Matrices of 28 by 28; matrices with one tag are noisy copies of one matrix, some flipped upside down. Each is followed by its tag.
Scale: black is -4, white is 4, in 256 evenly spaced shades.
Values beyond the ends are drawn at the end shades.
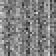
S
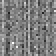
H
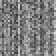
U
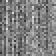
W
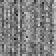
U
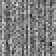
H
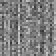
U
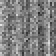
S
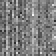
W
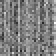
U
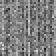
H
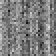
S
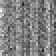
S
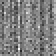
U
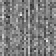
H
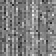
W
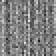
H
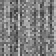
U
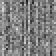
H
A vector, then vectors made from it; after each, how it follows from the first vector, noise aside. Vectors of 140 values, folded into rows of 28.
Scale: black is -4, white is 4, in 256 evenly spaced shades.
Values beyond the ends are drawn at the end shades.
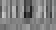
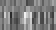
reversed, negated.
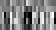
reversed, scaled up.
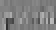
wrapped around, partly zeroed.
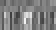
reversed, negated.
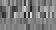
sign-scrambled.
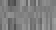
wrapped around, shrunk.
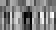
reversed, scaled up.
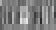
wrapped around, negated.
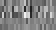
sign-scrambled.
